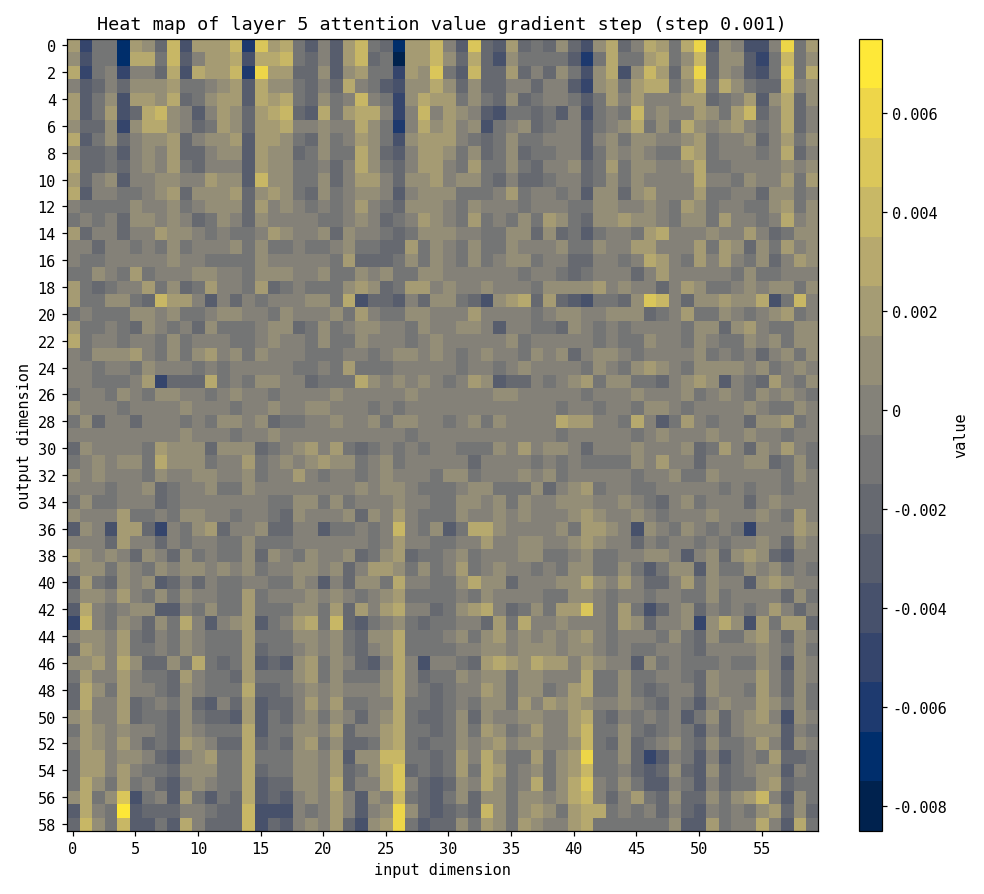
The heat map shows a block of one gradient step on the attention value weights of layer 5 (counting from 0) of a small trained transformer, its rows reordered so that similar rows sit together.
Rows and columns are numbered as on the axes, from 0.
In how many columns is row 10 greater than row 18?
24
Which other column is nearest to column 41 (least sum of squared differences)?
26
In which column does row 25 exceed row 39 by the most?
50
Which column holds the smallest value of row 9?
14
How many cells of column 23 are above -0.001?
37
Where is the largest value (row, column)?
57, 4
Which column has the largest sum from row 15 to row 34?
46
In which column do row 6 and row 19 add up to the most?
7
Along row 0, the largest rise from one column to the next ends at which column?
15
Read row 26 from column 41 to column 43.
-0.001 0 0
